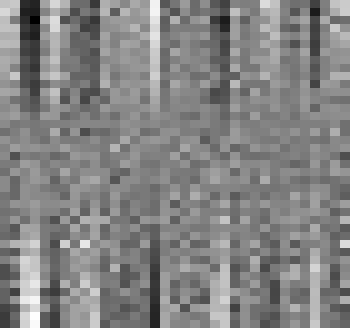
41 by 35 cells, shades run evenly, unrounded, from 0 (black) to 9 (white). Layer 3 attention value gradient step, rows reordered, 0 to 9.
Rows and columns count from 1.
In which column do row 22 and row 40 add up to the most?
4
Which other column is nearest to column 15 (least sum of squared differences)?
11
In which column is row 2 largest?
16
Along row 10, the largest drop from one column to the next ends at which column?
3
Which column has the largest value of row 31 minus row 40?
35
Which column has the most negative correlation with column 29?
14
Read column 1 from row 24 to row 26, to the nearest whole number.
5 4 4
